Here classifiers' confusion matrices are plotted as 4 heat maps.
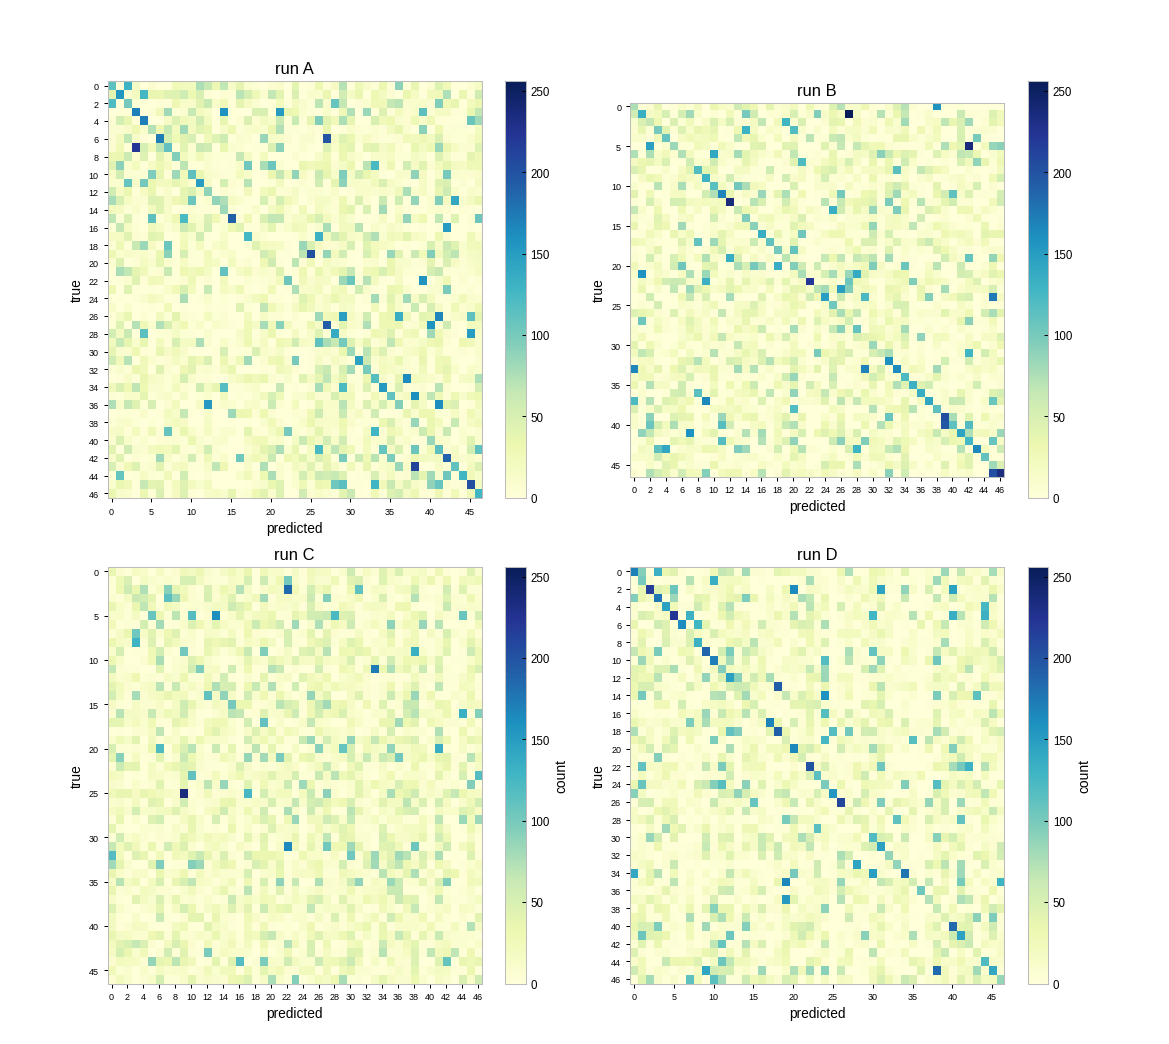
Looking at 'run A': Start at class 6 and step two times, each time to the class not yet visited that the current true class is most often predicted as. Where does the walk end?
40
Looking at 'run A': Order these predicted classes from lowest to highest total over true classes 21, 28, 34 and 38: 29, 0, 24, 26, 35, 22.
22, 24, 0, 35, 26, 29
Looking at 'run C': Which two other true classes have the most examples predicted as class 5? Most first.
44, 16
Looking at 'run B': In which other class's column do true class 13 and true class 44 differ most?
25
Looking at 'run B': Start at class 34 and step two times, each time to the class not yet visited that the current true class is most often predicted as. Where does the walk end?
18
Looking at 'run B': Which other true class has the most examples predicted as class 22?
4
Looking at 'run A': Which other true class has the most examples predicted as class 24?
18
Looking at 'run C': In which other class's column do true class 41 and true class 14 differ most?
12
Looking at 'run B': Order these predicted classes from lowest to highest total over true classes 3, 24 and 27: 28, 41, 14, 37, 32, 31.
31, 28, 32, 37, 41, 14
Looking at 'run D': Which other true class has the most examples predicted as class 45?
39
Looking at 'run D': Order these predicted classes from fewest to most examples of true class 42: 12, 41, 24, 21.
12, 21, 41, 24
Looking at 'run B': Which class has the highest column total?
20
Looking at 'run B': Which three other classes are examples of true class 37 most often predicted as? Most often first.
9, 0, 45
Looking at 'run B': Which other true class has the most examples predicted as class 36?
29
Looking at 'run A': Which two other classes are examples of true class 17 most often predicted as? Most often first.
26, 33
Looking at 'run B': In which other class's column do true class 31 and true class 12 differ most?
42
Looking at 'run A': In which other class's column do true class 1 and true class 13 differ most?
43
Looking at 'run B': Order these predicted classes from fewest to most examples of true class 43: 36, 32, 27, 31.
36, 31, 27, 32
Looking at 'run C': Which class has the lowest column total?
43
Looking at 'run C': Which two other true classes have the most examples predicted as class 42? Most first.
44, 35
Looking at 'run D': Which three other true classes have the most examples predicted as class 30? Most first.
34, 5, 9
